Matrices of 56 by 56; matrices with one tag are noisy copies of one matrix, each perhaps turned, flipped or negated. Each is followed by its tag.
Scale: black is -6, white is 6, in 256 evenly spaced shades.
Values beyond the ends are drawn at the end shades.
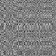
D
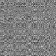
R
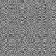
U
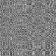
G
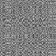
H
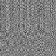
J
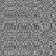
D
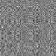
R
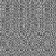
J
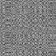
H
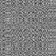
H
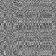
D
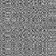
H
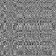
D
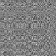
R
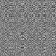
U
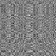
D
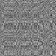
D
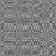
D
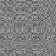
R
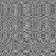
D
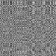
G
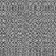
H
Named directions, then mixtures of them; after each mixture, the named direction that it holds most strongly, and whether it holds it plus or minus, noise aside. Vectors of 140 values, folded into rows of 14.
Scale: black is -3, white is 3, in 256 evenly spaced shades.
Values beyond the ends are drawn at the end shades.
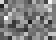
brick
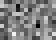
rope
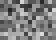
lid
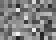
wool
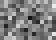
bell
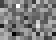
rope, minus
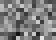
lid, minus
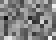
bell, plus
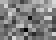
bell, plus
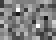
rope, minus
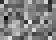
brick, minus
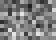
lid, plus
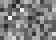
bell, plus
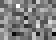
rope, minus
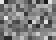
brick, plus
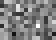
rope, minus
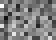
rope, plus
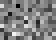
rope, plus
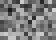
lid, plus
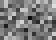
bell, plus
